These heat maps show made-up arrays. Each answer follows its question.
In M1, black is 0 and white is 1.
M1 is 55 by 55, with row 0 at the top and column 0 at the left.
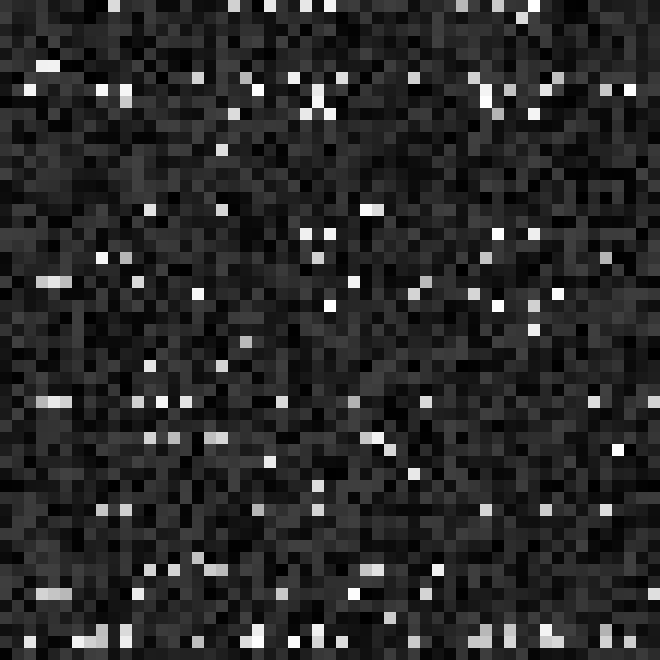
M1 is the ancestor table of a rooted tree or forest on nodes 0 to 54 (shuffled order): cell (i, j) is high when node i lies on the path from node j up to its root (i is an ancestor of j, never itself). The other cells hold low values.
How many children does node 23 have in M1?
4
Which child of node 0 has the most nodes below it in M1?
9
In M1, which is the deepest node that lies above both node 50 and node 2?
7
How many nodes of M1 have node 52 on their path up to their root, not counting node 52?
8
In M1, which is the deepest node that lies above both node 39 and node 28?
6
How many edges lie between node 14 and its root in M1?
2
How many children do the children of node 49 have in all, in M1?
4
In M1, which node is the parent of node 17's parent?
47
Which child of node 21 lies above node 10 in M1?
8
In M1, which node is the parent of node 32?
51
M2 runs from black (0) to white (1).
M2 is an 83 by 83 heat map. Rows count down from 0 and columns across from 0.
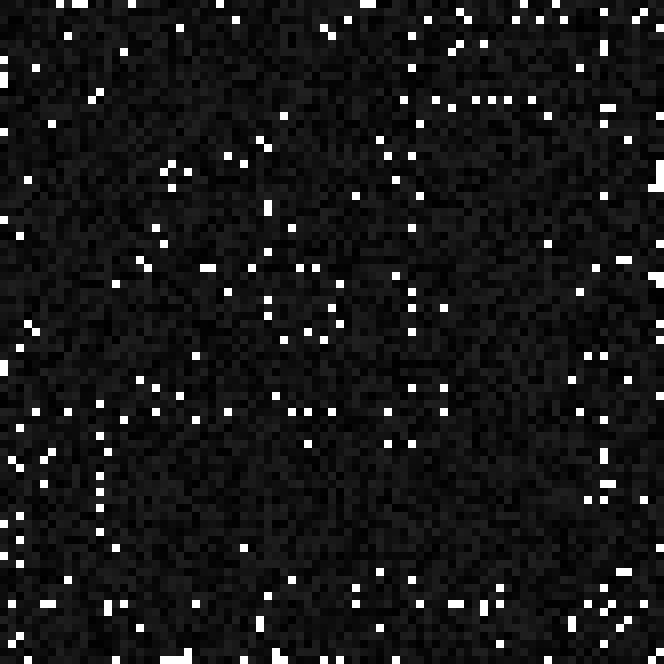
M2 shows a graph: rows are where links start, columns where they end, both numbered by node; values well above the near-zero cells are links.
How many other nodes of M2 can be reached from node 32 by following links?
5
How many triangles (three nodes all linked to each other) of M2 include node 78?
5
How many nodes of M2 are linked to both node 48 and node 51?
2
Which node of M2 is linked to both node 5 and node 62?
node 75
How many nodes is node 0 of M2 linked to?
9
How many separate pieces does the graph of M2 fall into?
8
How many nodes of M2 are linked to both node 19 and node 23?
0
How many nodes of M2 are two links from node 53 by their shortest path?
7
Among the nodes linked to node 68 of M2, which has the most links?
node 82
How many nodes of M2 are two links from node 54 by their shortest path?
6
